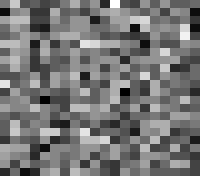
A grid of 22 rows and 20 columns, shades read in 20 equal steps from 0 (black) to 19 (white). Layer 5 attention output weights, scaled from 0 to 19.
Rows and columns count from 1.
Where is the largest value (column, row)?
12, 1
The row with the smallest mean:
22
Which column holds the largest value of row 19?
15
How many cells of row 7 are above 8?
12
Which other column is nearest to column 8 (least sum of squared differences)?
17
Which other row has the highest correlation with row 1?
9
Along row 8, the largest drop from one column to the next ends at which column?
13
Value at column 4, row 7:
5
